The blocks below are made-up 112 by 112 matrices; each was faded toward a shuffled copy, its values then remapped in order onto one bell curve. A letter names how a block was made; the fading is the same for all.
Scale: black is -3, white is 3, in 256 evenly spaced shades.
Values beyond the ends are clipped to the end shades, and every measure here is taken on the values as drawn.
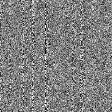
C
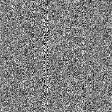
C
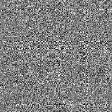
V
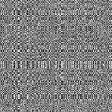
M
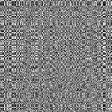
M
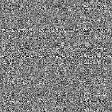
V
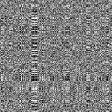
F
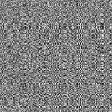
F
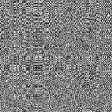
F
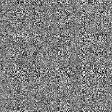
V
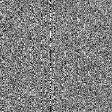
C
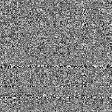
V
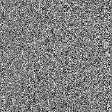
C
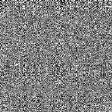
V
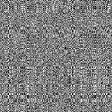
F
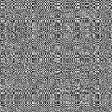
M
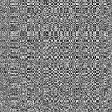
M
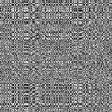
M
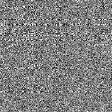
V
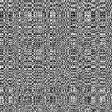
M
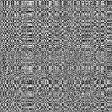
M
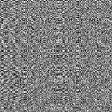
F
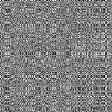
M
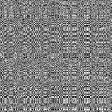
M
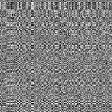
M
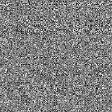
V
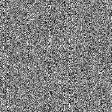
C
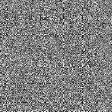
V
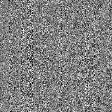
C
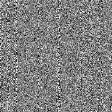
C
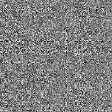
V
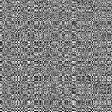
M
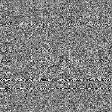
V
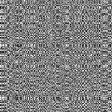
M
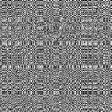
M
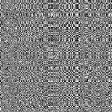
M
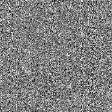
C
